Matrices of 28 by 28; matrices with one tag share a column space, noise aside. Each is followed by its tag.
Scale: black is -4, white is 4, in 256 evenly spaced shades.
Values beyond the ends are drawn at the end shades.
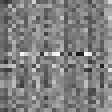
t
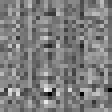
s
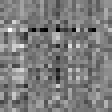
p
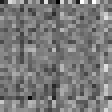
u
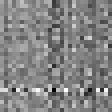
s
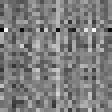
p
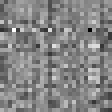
p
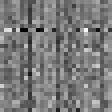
p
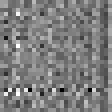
s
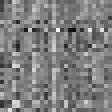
p
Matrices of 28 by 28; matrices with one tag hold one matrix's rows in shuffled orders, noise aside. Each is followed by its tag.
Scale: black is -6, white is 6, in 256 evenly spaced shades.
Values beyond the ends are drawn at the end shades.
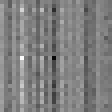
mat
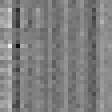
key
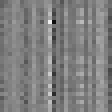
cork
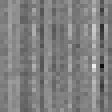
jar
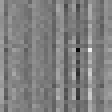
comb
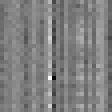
cork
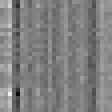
key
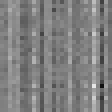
jar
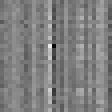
cork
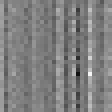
comb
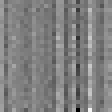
comb
